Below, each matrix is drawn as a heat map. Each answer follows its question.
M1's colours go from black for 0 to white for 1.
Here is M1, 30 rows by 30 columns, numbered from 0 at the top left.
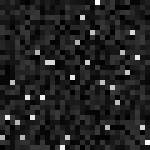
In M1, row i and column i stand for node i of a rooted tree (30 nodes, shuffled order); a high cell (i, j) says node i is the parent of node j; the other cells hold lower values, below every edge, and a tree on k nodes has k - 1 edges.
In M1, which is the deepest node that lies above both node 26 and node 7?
10
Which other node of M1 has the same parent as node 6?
1
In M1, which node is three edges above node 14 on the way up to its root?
19
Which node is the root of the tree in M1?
11
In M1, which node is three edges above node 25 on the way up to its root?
8
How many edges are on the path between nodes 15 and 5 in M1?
3
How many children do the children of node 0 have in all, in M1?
2
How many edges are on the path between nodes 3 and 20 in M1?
2
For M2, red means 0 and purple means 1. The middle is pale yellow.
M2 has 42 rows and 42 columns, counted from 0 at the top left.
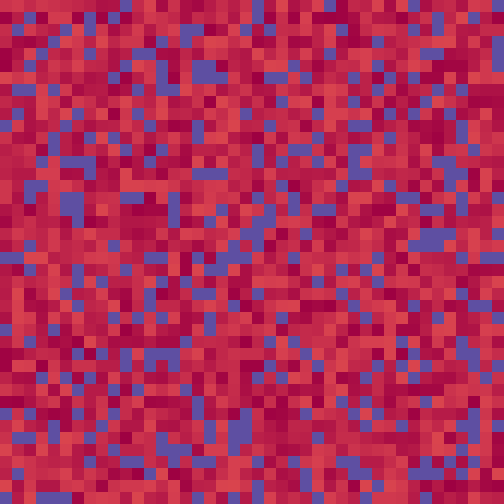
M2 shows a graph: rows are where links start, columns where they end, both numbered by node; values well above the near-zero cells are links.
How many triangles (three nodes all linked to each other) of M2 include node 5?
5
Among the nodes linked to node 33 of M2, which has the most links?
node 16
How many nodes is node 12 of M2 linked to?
9
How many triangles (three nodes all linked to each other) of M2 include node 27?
0
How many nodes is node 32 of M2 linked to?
4
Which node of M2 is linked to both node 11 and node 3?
node 4
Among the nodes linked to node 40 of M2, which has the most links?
node 21
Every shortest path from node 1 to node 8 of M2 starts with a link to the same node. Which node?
node 39
